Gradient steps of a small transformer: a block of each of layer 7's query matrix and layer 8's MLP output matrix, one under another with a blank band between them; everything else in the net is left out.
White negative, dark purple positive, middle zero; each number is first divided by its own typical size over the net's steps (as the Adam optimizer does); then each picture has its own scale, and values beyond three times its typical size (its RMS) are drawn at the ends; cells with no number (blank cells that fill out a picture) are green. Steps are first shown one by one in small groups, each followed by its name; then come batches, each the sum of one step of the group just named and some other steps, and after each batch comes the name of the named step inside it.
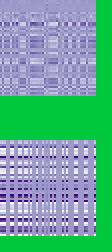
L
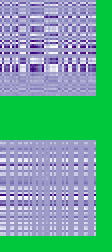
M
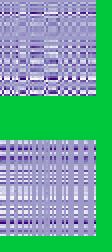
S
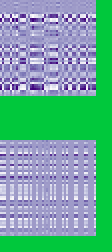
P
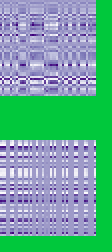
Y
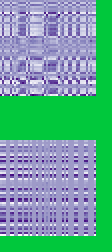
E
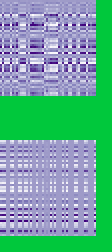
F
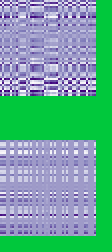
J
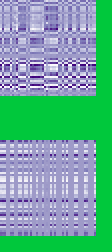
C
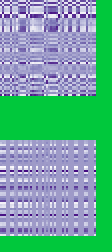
J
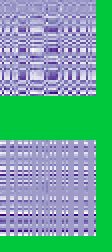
S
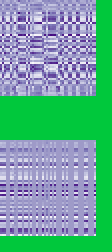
M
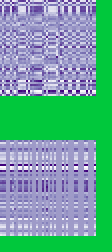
M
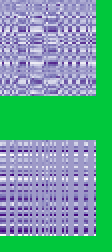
E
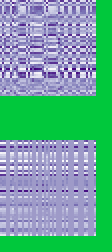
M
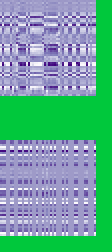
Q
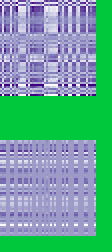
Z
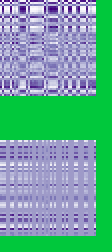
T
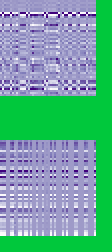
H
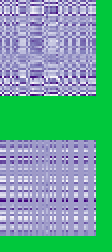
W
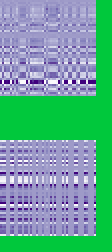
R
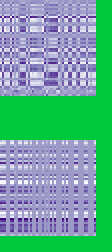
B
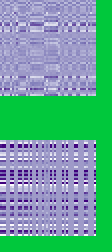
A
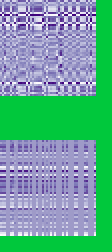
H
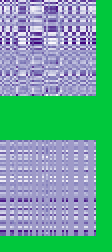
W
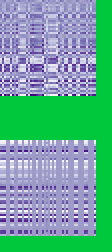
Z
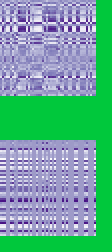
A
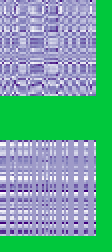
W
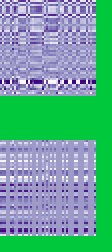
R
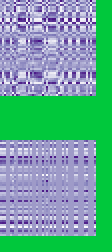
W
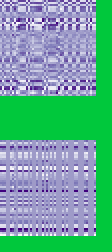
H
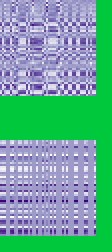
W
